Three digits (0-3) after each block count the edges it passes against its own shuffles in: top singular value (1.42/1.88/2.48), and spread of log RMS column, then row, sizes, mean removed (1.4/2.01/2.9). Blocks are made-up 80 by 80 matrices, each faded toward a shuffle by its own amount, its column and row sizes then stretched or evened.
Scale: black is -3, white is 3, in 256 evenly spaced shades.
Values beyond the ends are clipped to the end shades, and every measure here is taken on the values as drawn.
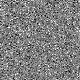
1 0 0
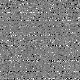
0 0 3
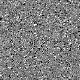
1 1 1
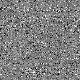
0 0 2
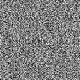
2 0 0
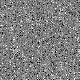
1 1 0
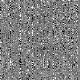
1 3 1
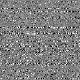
2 0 3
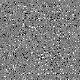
1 1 2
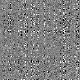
2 3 2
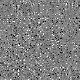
1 1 1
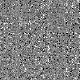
0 2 2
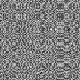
3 1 0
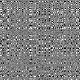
3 3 3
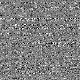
0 0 3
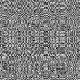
3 1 2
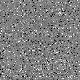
1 0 2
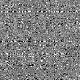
2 1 2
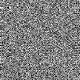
2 1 1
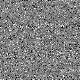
0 0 2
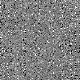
1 2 0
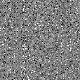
1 2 0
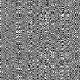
3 3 0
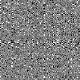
2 2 2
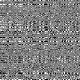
3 1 3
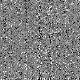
1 2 1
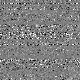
0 0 3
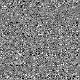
0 1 2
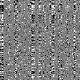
3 3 1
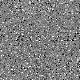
0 0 1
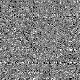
1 1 2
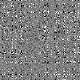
1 3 3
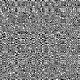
3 1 2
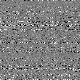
0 0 3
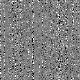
0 3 0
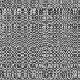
3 1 3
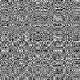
3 1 3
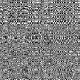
3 0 3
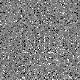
1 1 2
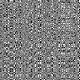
3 3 1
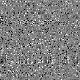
2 1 2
